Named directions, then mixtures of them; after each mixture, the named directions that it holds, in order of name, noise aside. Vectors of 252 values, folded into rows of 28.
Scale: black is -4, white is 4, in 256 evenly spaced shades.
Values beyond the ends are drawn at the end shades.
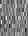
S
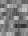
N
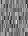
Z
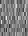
S.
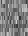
N, Z.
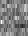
N, S.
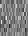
S.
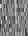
S, Z.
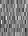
S.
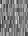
S, Z.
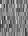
S, Z.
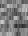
N.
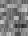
N.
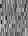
S.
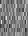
S.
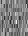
Z.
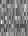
N, S.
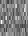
N, S.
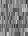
N, Z.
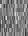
S, Z.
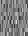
Z.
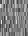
S, Z.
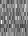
N, S.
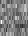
N, S.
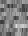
N.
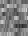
N.
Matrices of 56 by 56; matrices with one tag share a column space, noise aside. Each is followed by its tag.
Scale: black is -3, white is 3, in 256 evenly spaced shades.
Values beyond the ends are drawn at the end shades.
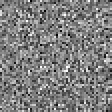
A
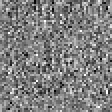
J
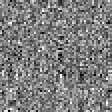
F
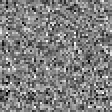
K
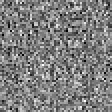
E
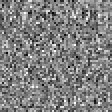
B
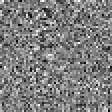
A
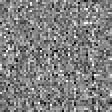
F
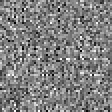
F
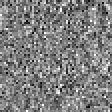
J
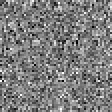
E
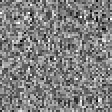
B
